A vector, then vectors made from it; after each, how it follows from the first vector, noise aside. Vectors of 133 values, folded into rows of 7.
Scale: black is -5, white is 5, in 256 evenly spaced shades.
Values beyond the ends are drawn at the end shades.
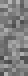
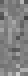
reversed, partly zeroed.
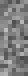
sign-scrambled.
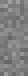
shrunk.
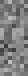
wrapped around.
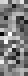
wrapped around, negated, scaled up.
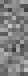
wrapped around.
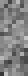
sign-scrambled.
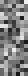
reversed, negated, scaled up.
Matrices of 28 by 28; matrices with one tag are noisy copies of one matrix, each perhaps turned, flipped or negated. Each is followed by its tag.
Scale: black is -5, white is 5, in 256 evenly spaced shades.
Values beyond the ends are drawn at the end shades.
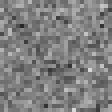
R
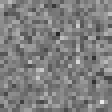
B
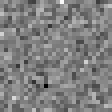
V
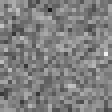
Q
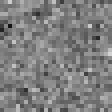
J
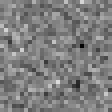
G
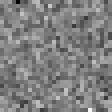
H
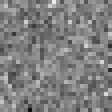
J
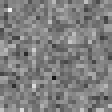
B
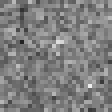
R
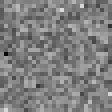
Q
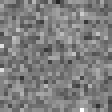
J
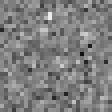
G
